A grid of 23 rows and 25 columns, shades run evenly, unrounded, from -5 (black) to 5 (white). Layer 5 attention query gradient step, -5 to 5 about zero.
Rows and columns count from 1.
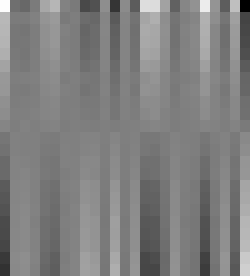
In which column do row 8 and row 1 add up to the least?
25
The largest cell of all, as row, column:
1, 1
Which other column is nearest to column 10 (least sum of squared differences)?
9
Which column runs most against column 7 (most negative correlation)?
4
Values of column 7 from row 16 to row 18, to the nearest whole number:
0 0 0
